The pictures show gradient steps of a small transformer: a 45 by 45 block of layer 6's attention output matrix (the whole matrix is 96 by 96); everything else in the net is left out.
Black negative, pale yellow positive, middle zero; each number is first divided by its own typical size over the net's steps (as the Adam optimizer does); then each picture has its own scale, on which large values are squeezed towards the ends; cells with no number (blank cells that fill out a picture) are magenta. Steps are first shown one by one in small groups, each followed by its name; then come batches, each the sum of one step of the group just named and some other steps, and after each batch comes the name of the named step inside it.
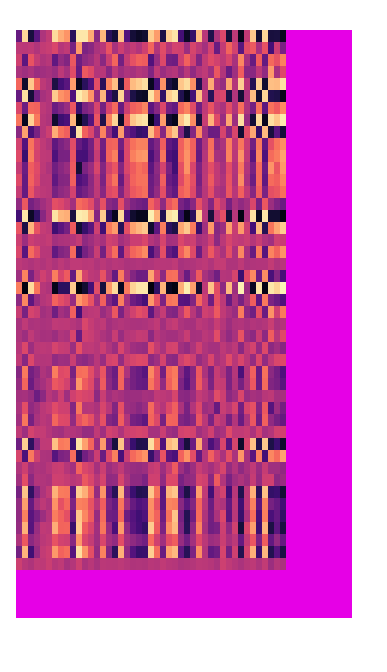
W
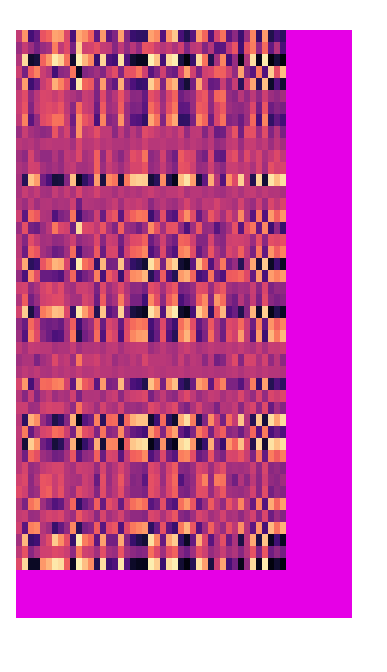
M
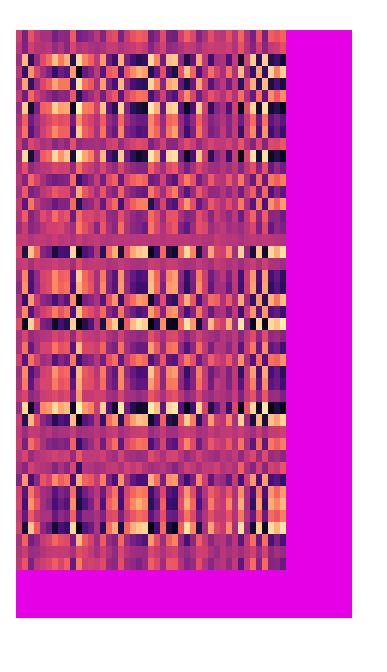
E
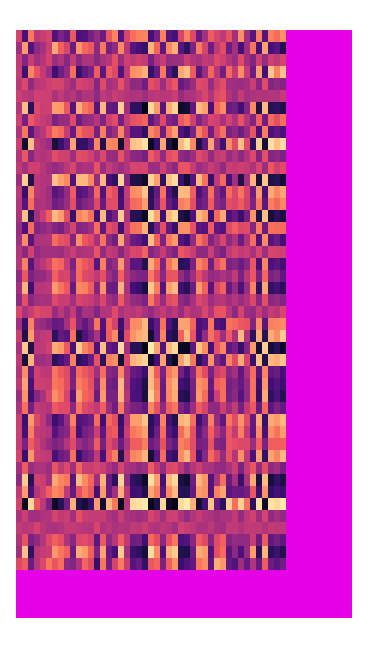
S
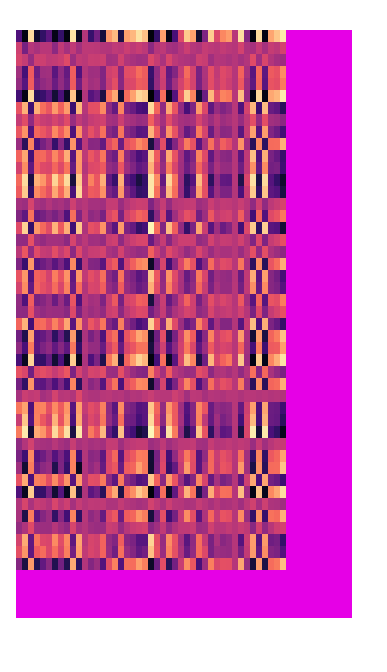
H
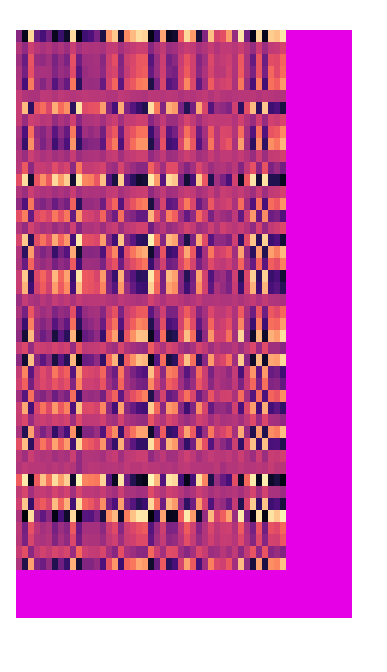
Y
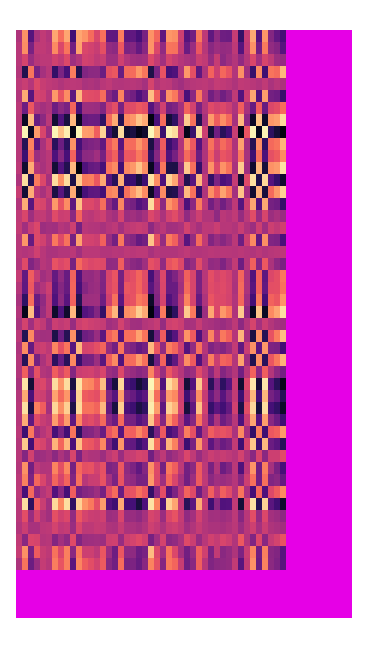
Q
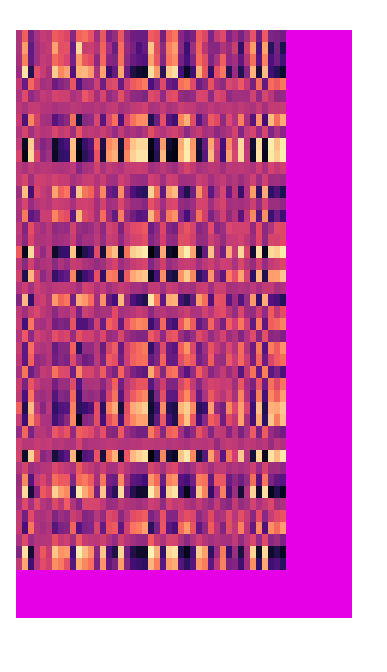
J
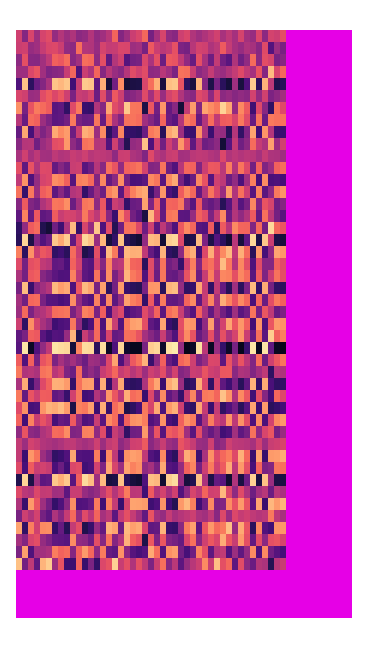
S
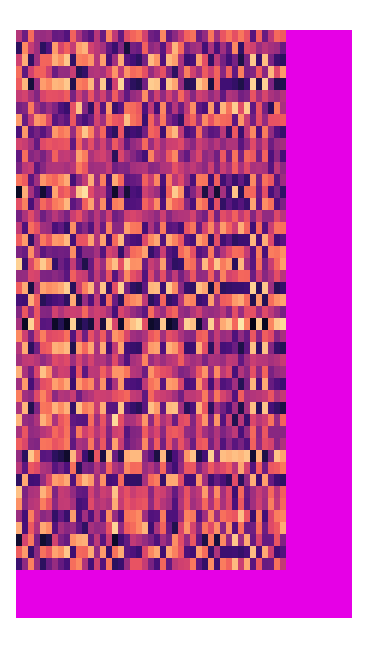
E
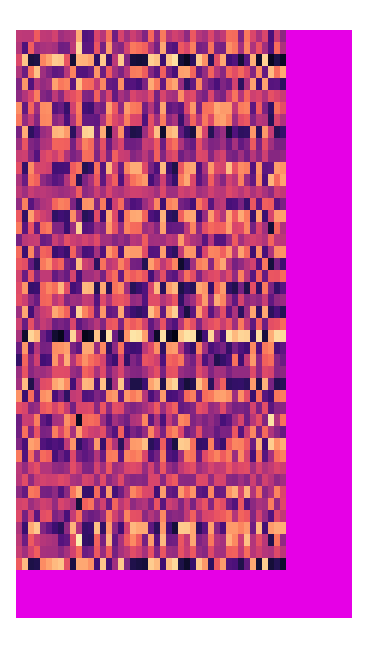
M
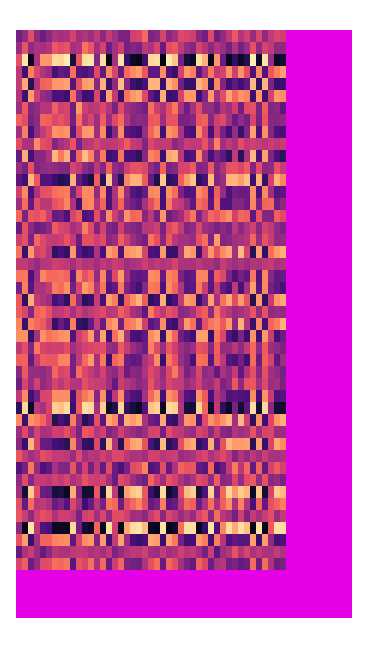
E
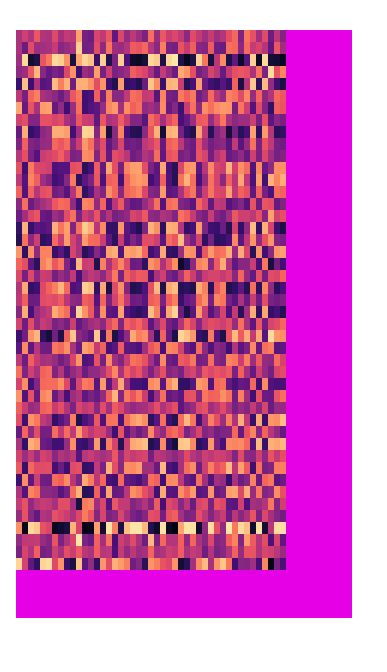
M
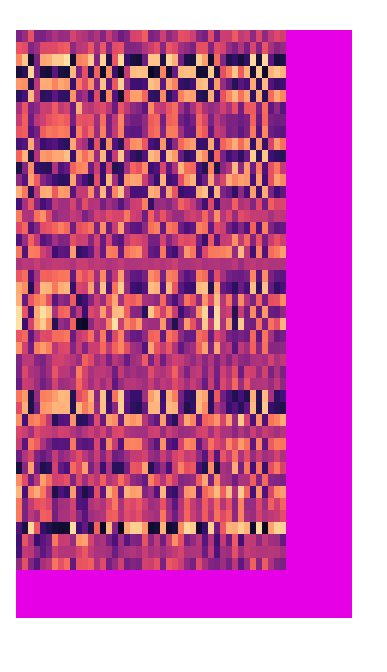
E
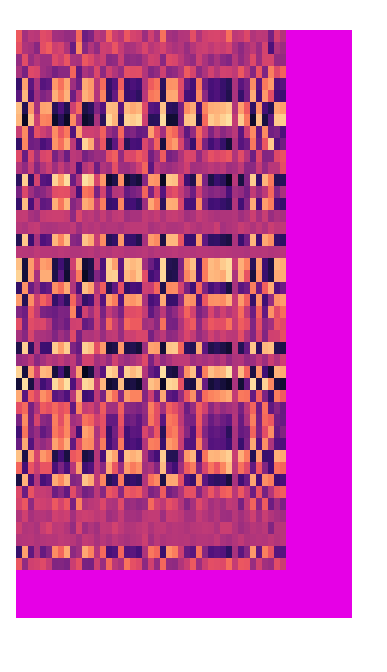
Q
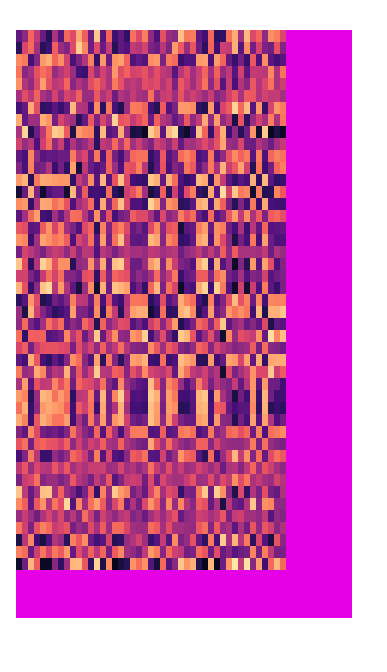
Q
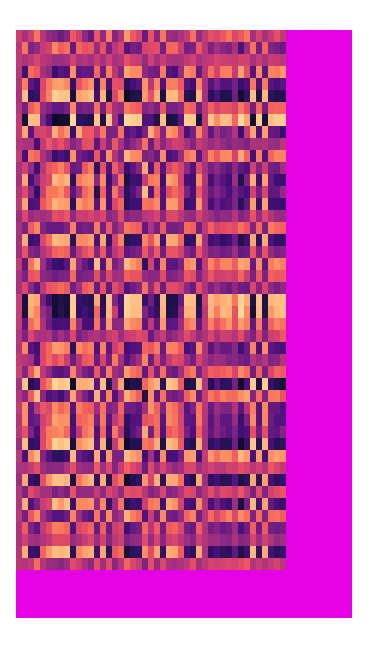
Q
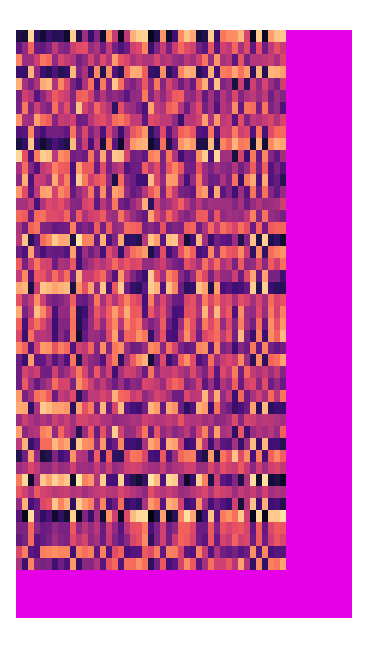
Y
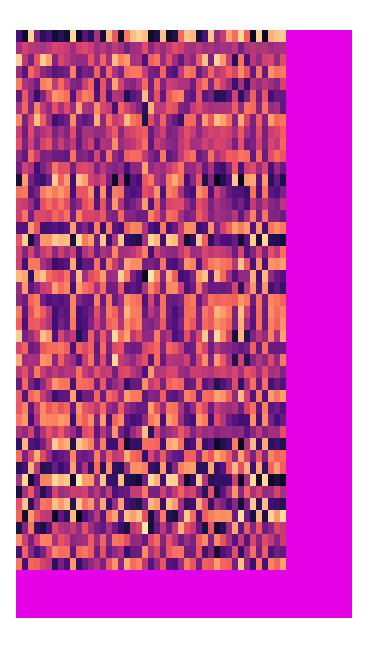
Y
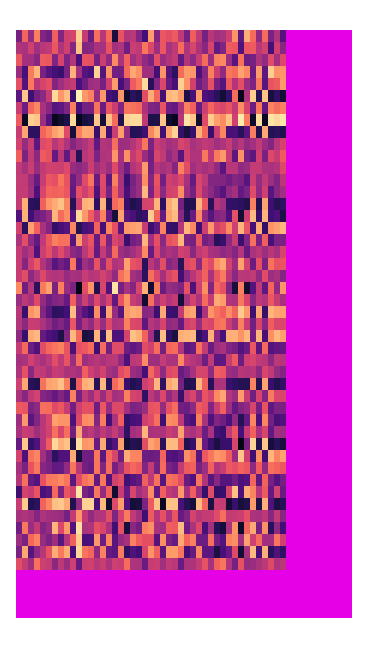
W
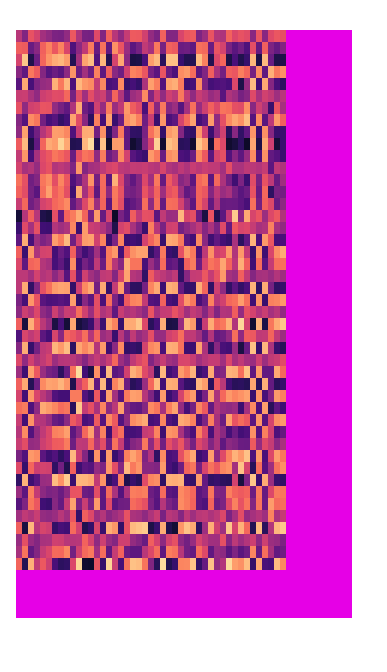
E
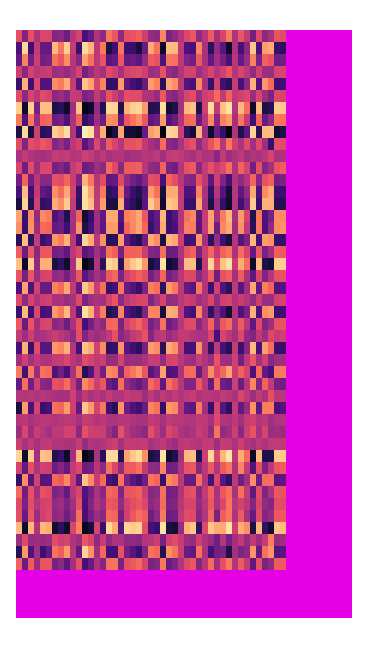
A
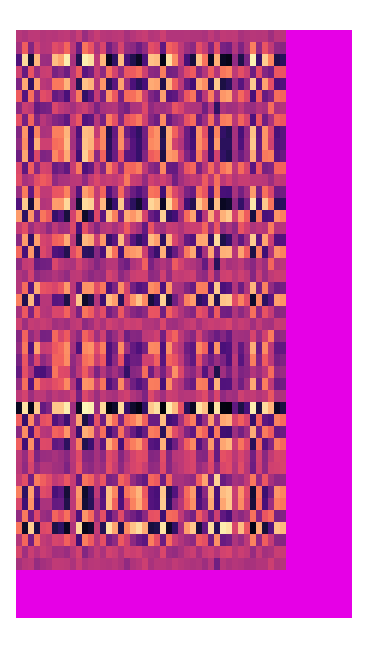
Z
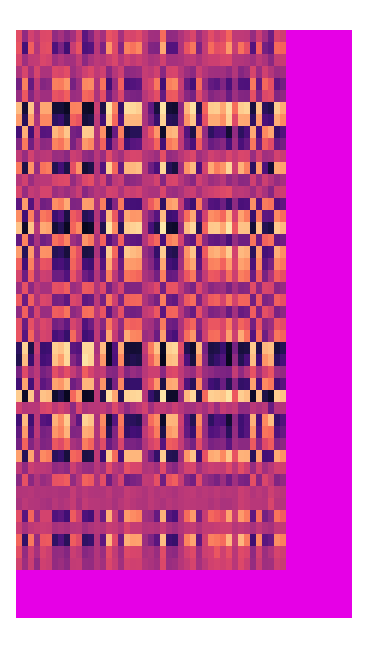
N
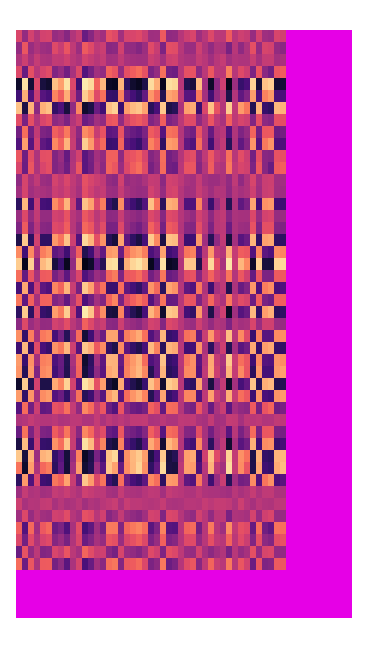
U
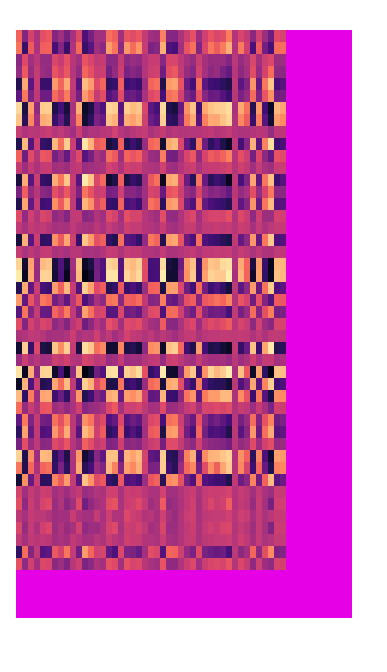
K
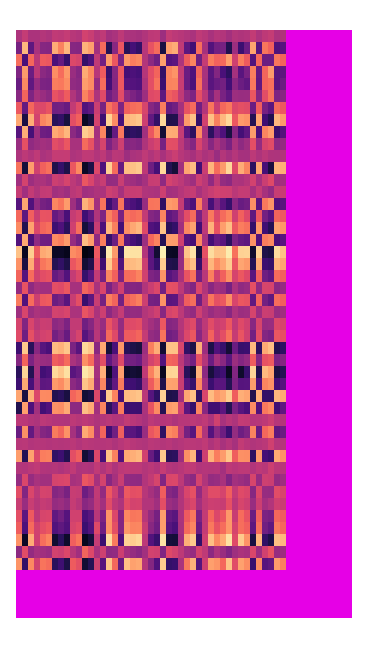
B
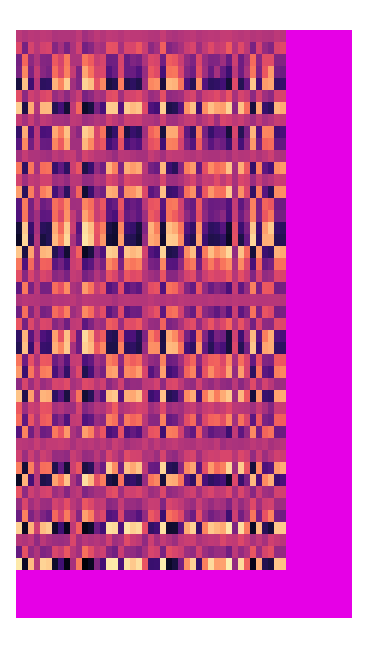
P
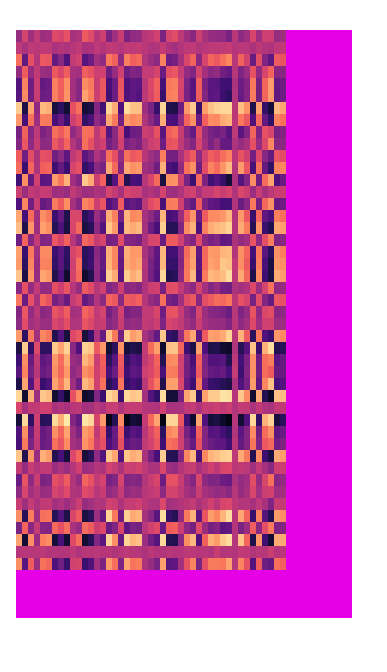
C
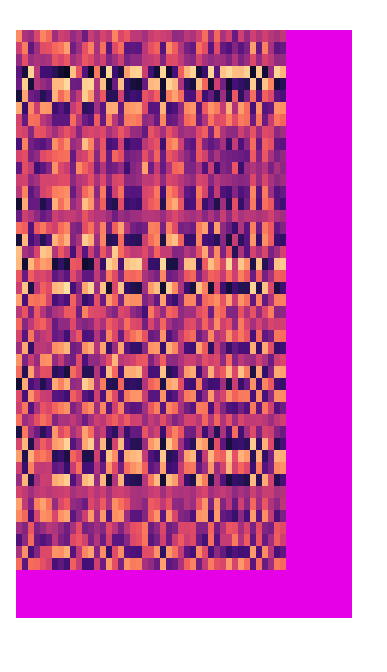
U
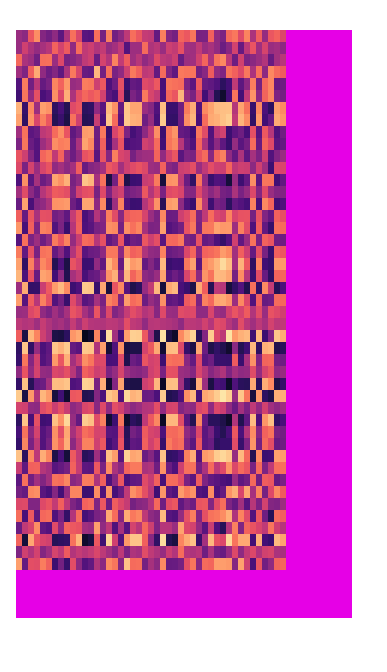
C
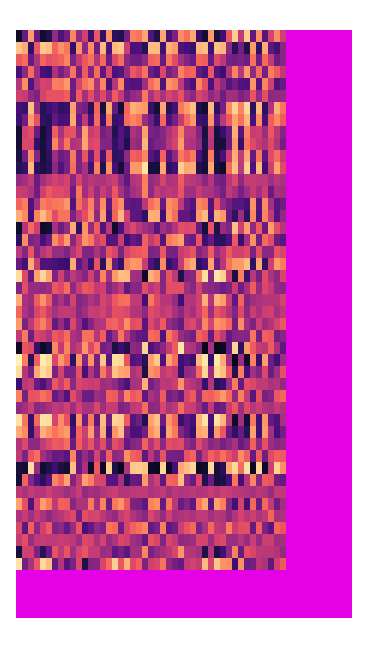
P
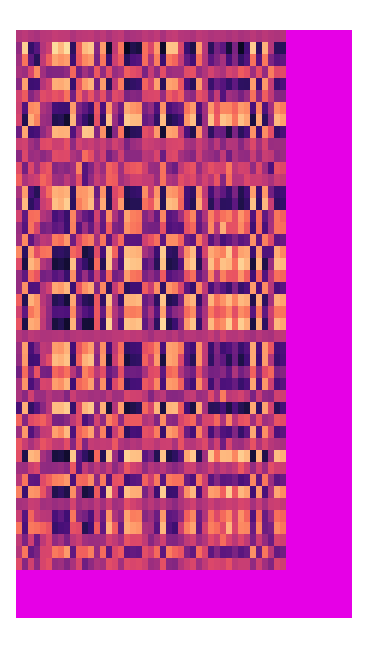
B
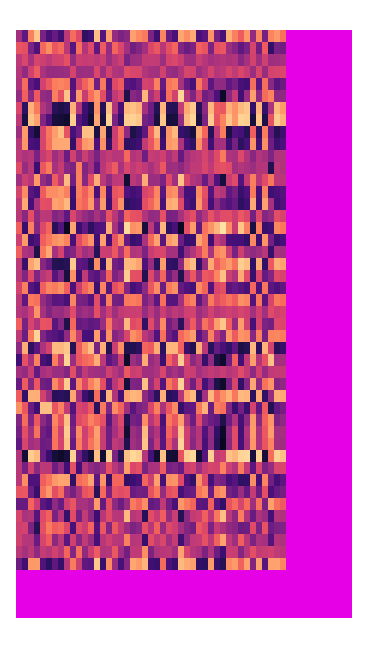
N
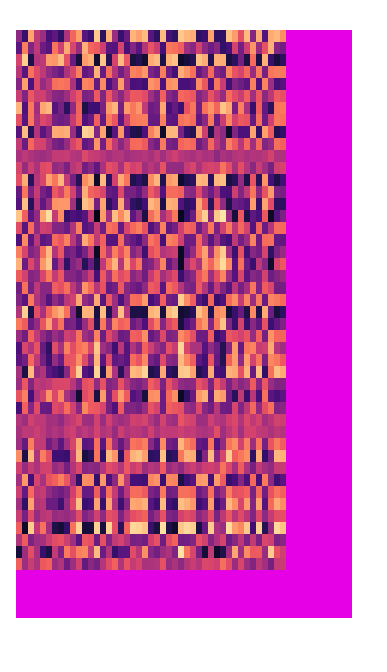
A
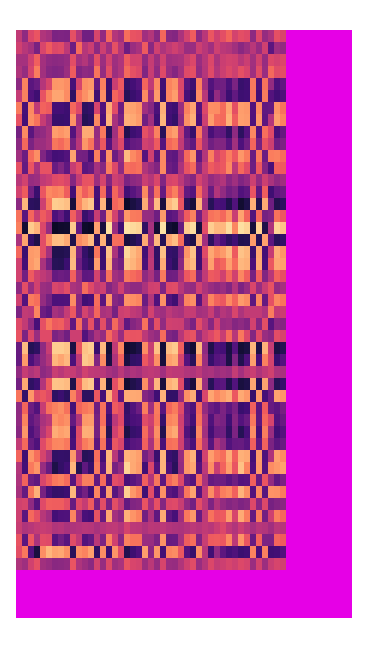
N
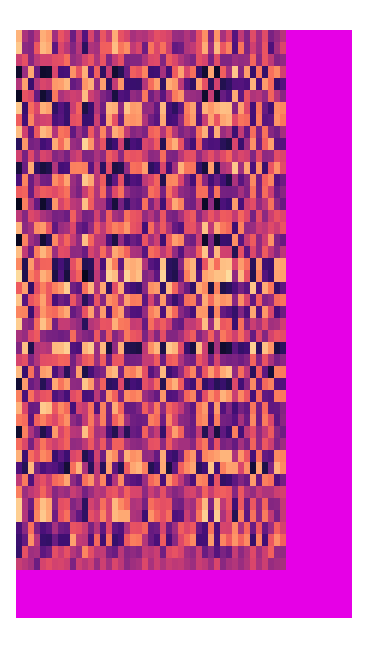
K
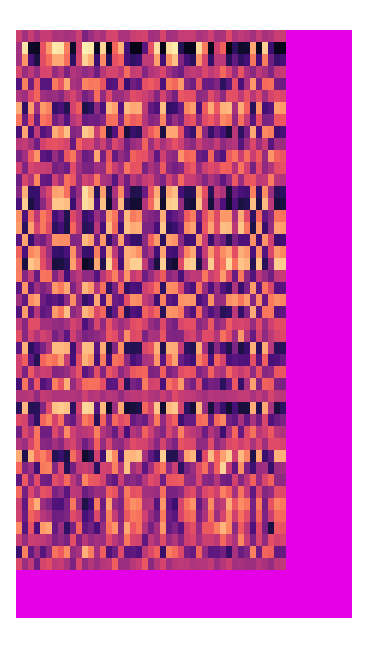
A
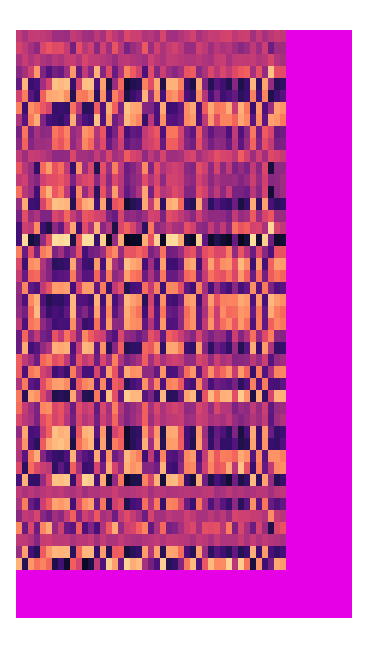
P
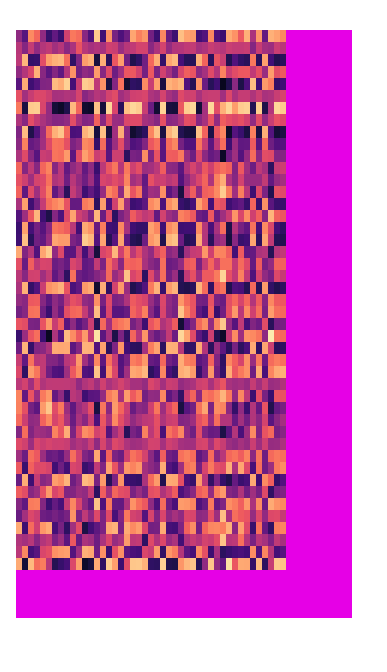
P
